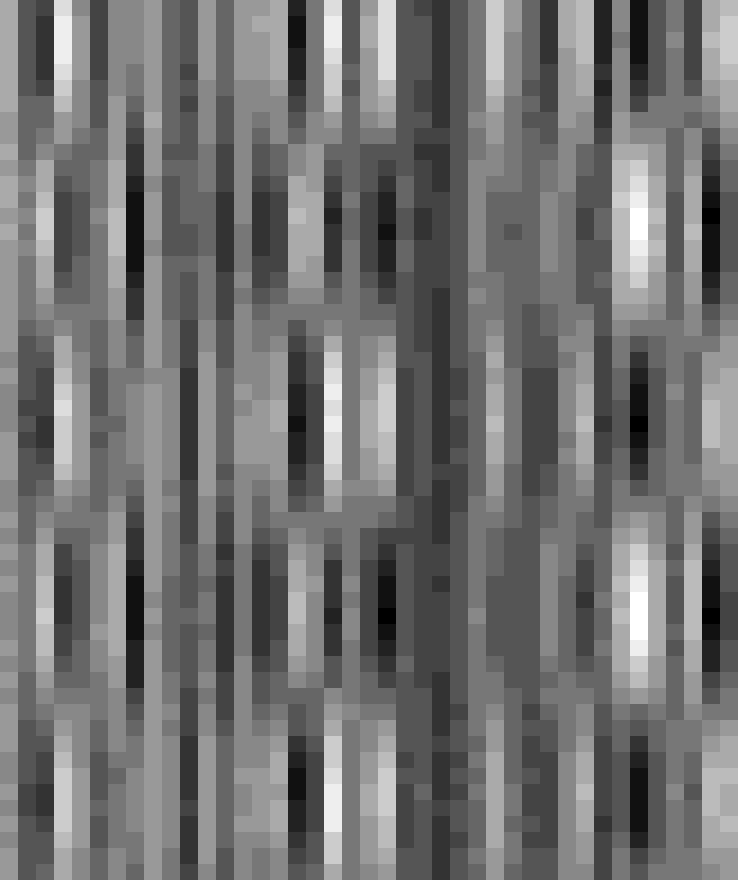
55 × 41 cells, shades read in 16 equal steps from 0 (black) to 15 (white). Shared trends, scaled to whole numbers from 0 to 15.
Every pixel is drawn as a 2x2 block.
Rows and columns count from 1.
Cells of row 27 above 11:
3
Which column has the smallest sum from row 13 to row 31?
25
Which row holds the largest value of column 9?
8
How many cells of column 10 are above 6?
29
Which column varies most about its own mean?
36
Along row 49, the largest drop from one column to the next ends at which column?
17
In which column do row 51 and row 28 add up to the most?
19
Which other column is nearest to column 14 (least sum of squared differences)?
12
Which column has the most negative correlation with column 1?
20
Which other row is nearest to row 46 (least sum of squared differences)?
55
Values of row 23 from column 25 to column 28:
3 5 6 10
